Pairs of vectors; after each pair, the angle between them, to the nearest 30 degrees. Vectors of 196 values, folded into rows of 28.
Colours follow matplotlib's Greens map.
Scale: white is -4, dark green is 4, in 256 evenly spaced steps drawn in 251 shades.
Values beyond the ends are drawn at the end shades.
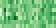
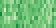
150 degrees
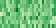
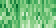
60 degrees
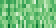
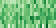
120 degrees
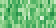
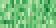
90 degrees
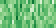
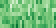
90 degrees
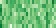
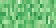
90 degrees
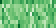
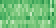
60 degrees
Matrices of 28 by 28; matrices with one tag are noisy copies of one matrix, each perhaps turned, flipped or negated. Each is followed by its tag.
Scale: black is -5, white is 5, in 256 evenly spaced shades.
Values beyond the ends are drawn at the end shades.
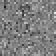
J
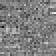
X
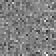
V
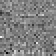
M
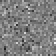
J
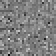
V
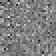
V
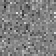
J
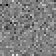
J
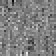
X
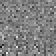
V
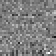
M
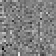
M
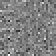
V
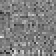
M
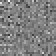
V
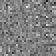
V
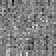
X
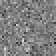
J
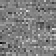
X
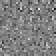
V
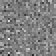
V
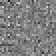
V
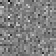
V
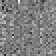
M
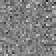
V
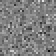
J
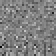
V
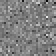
V
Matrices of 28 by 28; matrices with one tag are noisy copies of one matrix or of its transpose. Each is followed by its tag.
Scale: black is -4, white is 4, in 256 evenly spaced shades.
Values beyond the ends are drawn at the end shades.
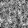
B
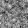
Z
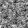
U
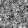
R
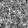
B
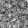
Z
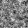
B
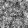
U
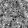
U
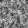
B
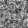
R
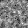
B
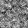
Z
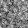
Z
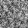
Z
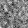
Z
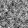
Z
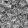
Z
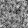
R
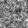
R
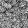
Z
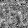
B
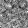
Z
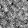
Z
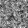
R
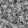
U
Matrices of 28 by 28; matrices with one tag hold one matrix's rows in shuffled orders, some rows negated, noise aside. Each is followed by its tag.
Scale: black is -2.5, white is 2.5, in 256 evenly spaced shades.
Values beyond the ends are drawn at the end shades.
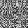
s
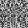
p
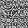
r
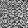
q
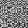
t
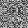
q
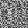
t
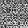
r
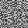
t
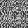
s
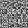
q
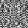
p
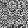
q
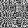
s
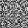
p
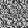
t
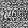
r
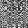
q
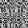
p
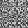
q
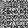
r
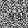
q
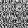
s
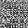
r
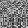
q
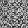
q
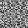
p
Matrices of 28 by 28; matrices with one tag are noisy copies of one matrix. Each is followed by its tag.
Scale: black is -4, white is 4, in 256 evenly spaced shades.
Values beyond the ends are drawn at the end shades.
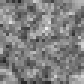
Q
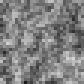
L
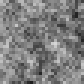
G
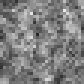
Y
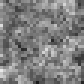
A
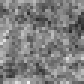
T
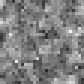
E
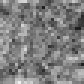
T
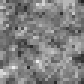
A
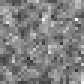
Q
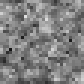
Q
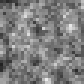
Y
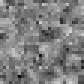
E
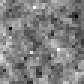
G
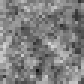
G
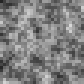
Y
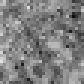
G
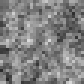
L
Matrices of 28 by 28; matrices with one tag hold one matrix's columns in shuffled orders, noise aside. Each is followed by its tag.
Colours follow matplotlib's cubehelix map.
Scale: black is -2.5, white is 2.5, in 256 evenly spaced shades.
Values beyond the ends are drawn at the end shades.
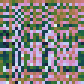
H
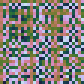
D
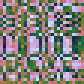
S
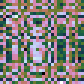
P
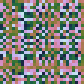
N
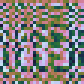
H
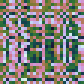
P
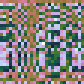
H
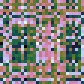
P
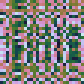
P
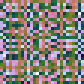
N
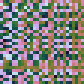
N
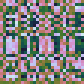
S
